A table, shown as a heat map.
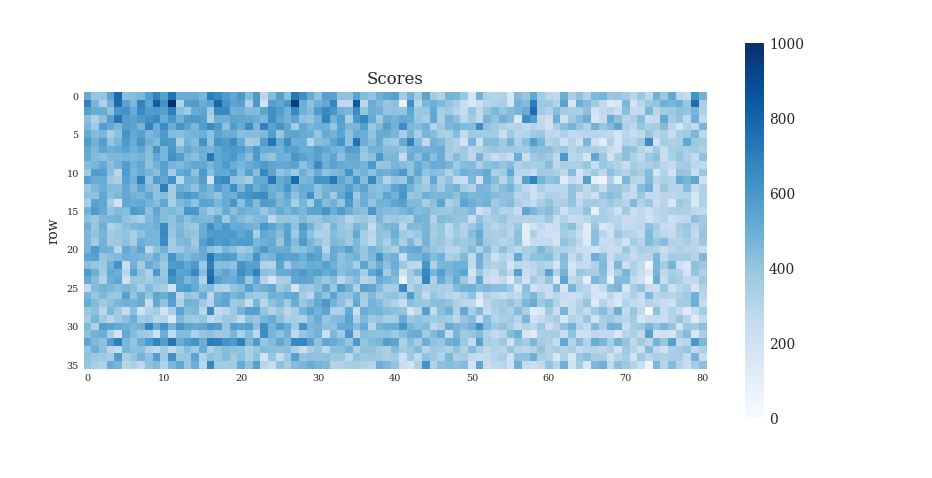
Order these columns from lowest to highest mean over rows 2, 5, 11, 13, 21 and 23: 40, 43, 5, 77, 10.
77, 43, 40, 10, 5
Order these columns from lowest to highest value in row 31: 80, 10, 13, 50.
80, 50, 13, 10
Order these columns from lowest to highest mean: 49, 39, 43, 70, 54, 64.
64, 70, 54, 49, 43, 39
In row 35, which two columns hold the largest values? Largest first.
16, 44
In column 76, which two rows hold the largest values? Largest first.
32, 0
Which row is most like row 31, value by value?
33
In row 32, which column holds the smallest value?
55
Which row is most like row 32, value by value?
0
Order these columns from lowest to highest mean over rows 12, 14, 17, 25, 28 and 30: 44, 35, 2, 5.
35, 44, 5, 2
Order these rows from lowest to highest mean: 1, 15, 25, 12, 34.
34, 25, 15, 12, 1
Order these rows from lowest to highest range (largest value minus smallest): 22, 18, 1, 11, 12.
12, 18, 22, 11, 1
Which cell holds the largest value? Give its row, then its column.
1, 11
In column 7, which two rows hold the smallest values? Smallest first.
28, 35
